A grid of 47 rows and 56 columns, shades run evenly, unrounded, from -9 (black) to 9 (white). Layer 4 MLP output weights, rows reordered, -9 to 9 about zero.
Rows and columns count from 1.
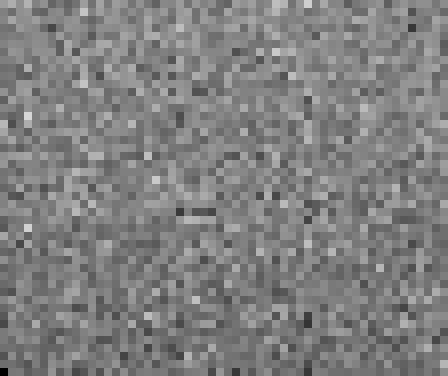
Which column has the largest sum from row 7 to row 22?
54
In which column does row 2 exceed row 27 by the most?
23
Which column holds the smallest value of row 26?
39
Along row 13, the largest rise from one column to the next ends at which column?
40
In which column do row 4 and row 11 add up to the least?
7
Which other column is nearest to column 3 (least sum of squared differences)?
18
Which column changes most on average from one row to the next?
35
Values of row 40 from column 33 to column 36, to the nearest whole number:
1 2 -3 3
